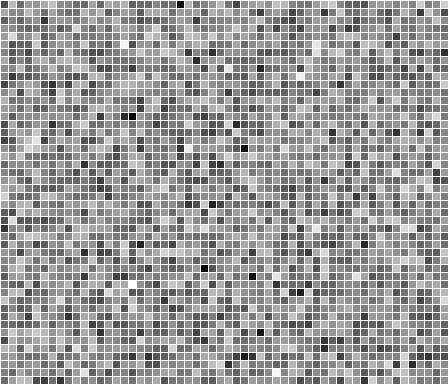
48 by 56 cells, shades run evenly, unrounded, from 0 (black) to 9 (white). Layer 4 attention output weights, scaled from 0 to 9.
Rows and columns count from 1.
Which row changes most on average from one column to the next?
17
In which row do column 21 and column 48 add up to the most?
24
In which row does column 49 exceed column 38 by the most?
37
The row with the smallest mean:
45
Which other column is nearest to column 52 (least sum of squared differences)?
34
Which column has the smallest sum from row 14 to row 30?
23
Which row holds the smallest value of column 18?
31
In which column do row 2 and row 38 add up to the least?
53
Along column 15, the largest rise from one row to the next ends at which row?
36
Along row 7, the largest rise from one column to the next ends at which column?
40
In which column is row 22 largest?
50
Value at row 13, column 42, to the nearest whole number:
5
